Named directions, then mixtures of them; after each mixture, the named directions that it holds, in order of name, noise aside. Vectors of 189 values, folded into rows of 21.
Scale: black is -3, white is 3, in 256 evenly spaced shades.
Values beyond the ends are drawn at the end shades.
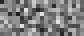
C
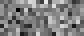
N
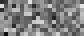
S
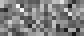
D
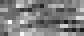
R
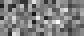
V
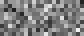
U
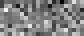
D, N, U.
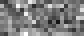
R, S, U.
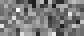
N.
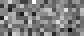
U, V.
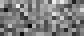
D, N, U.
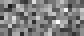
D, U, V.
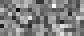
C, N, R.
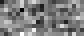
C, D, R.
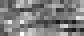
R.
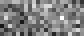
N, R, U.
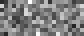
N, S.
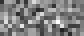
C, V.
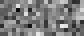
D, N, R.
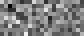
N, U, V.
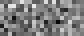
N, V.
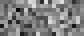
N.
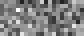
N.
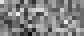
C, R.
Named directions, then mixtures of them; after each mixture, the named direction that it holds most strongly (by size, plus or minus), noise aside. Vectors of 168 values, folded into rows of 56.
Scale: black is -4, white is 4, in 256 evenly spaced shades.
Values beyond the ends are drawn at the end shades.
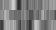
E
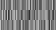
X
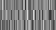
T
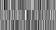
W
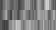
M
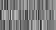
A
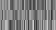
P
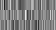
W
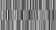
X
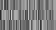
A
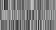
W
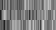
M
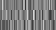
T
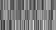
P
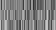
P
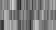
E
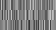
X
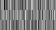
W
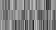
P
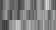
M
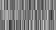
P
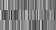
A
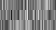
T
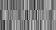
A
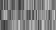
M
